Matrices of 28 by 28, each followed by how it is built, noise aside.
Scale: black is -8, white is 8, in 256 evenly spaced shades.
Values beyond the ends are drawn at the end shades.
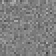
low rank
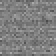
blocks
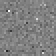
sparse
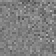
upper triangular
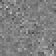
block diagonal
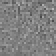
upper triangular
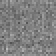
blocks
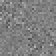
block diagonal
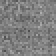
blocks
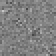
block diagonal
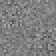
block diagonal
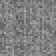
blocks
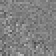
lower triangular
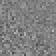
lower triangular
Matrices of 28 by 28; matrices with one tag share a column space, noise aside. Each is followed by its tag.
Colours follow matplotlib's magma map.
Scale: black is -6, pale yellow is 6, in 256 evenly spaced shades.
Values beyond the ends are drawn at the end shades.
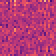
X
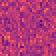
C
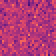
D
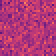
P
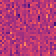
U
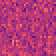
C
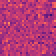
U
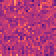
X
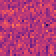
C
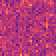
D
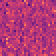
D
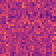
U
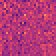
U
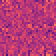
X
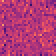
D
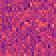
C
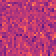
C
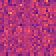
D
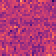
X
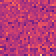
P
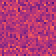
P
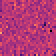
X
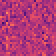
U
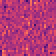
X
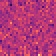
X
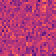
X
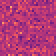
P
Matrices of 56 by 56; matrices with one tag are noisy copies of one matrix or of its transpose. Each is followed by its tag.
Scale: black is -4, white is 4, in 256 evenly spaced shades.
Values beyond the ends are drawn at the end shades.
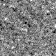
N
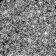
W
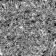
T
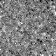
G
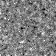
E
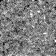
W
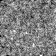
W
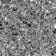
N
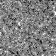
G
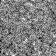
G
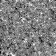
G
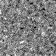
E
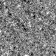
N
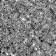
G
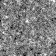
T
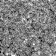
G
